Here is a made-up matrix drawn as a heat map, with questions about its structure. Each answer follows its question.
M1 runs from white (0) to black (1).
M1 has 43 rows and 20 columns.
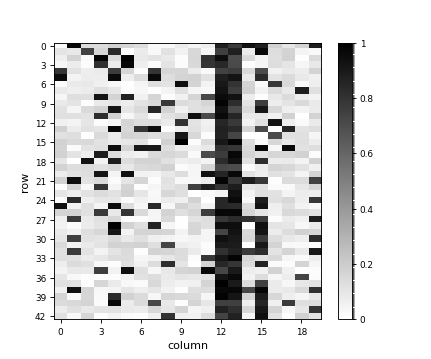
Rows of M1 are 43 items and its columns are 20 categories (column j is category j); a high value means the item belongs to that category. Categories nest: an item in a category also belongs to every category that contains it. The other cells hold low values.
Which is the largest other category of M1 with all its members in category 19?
1
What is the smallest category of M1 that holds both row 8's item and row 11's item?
3
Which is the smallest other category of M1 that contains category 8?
15
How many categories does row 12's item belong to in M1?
4
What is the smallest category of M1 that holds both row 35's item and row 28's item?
12
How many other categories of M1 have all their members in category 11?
3
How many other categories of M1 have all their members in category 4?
5
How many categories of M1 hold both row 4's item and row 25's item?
6
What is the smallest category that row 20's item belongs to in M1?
5
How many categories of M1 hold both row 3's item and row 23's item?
1
